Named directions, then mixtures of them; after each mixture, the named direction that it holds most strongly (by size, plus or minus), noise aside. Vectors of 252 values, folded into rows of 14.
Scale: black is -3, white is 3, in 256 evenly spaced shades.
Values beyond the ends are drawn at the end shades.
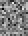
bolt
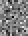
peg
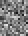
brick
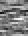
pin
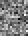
brick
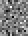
peg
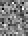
bolt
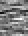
pin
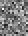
brick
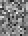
bolt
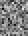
bolt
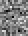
peg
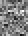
brick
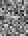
brick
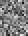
brick
